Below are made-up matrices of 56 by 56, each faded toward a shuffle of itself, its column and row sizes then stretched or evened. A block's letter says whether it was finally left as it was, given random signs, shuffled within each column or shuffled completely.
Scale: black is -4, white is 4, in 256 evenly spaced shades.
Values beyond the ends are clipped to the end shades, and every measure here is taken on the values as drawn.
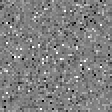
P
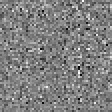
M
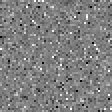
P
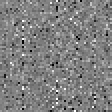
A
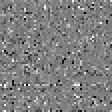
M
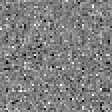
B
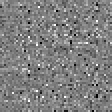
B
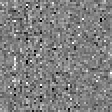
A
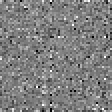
M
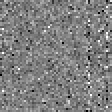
A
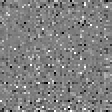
B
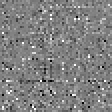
M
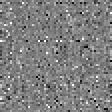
B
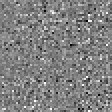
M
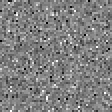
P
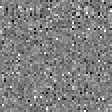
B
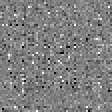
B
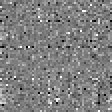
B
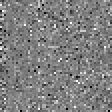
A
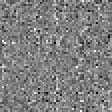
B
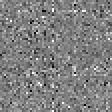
M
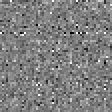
M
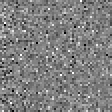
A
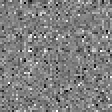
B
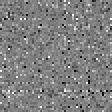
M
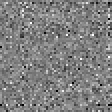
B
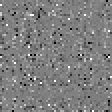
M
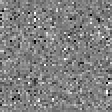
M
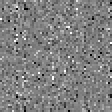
A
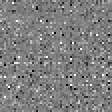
M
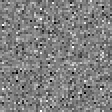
A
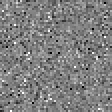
P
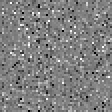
A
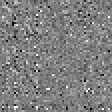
M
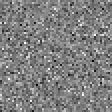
P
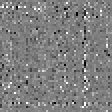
B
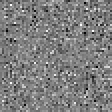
M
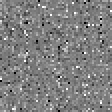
A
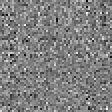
B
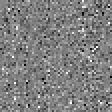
A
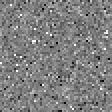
P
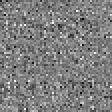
M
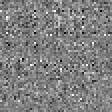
M
